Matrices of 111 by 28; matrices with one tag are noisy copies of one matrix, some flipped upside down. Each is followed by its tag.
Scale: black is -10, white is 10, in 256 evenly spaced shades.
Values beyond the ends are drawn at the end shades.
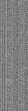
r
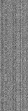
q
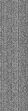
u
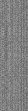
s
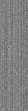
s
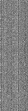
u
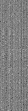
s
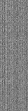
r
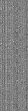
r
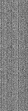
u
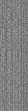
s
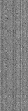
q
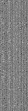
s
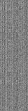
r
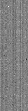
q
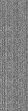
r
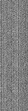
u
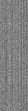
s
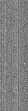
u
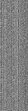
u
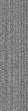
s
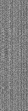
s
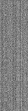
q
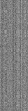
q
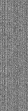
r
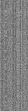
q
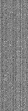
q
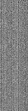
u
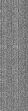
u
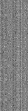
q
